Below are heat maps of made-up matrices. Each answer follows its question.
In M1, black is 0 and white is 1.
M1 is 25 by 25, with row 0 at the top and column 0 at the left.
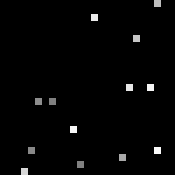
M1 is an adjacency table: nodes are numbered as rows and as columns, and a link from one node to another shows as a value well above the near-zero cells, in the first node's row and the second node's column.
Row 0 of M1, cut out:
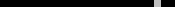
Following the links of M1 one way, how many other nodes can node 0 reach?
2
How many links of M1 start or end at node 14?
2
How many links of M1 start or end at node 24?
1
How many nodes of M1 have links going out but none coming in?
6
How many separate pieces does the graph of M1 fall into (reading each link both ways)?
12
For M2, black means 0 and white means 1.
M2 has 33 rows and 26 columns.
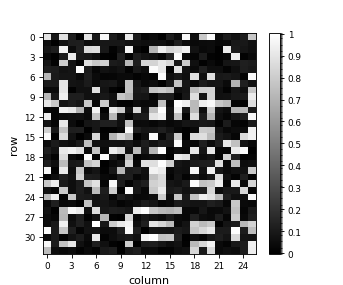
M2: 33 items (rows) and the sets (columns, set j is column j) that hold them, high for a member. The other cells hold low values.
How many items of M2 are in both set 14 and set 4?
6
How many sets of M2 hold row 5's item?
4
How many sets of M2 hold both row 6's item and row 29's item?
4
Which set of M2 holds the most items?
2
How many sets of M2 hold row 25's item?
2
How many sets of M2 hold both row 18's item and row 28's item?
2
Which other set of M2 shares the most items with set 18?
20
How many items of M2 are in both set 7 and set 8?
0
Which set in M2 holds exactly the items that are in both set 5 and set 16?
22
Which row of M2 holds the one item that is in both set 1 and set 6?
22
